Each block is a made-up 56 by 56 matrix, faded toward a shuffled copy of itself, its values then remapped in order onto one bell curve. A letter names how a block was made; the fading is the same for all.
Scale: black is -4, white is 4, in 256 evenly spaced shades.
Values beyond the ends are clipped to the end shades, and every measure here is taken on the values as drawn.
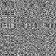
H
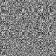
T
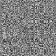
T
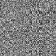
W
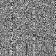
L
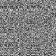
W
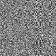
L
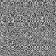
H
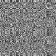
H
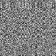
W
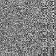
L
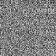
L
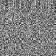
W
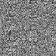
L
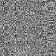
T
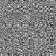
H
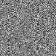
L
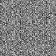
L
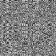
W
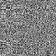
W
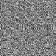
W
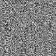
L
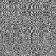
H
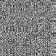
W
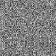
T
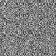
W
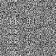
L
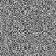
W
